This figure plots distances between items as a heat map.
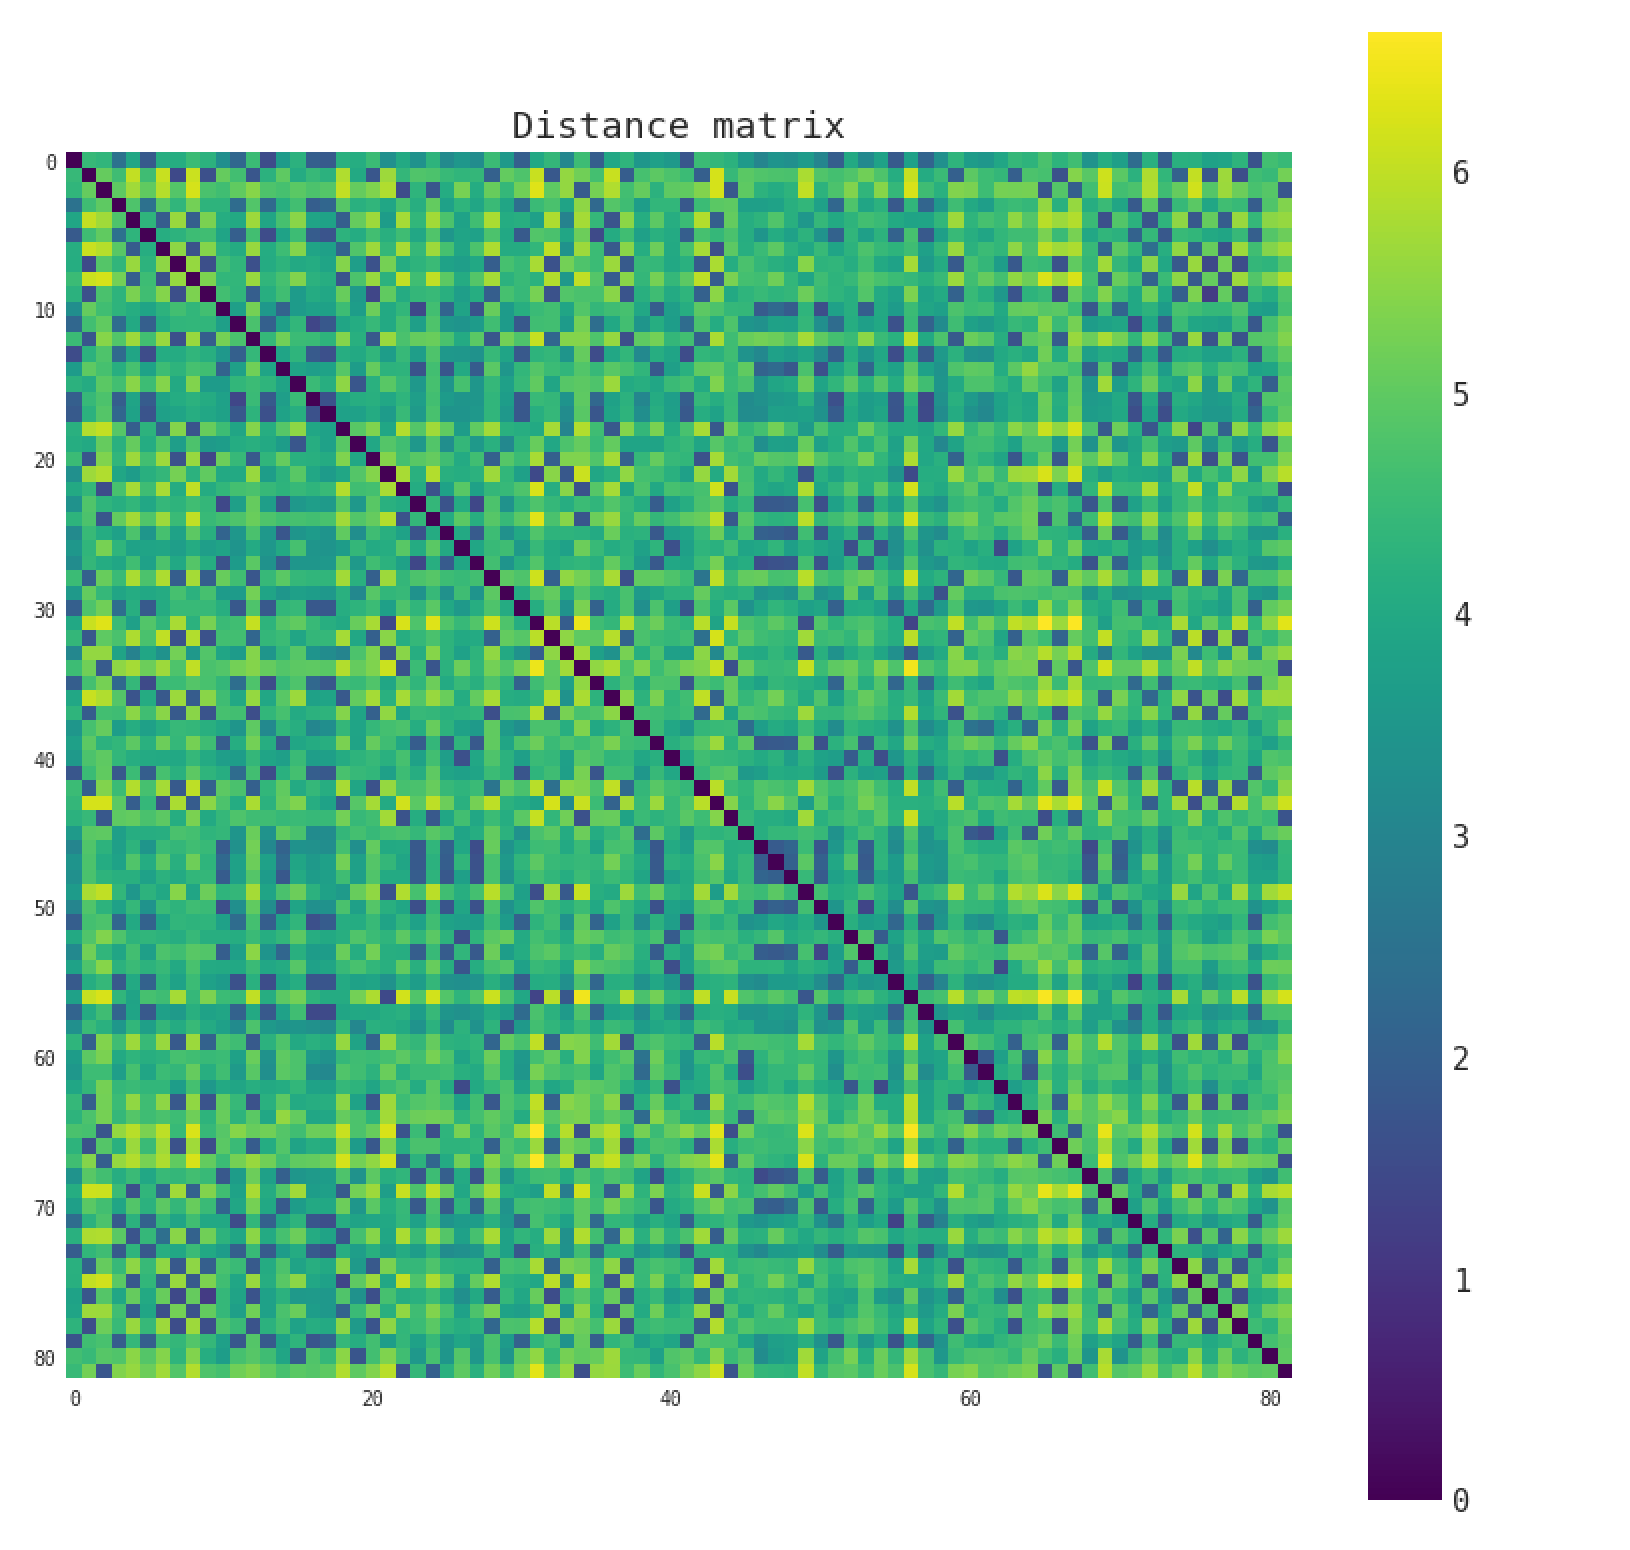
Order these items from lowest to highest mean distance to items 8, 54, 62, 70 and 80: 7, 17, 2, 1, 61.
17, 7, 61, 1, 2
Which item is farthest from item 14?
64
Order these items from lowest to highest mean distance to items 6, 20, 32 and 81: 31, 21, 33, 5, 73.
73, 5, 33, 21, 31
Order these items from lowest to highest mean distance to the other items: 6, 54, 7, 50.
50, 7, 54, 6
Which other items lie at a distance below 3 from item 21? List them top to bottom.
31, 33, 49, 56
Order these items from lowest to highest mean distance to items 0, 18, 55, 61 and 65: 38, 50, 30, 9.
30, 38, 50, 9
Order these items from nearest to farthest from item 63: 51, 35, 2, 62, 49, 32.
32, 62, 51, 35, 2, 49
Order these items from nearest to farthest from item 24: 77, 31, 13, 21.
13, 77, 21, 31
